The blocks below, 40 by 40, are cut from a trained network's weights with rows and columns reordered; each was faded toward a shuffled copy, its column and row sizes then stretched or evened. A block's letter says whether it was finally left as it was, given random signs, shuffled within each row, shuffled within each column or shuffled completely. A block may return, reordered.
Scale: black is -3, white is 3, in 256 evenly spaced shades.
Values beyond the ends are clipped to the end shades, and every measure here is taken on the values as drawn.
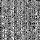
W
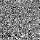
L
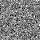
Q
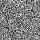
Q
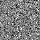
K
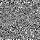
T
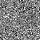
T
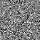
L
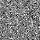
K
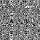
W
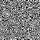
T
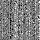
K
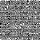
W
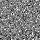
Q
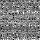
W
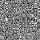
W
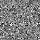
T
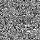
T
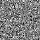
K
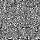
T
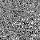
L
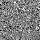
T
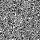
K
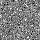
Q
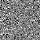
L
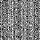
W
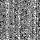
K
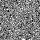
Q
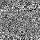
T
